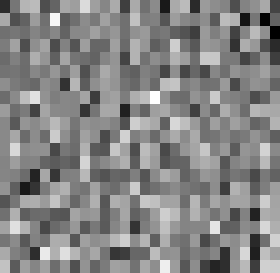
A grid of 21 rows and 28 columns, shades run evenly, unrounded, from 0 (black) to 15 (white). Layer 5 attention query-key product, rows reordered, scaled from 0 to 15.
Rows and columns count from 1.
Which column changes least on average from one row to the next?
11
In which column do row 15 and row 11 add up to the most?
6
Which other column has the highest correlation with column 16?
3
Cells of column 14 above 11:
3
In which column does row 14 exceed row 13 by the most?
17
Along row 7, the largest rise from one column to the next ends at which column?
8
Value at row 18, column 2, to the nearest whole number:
13
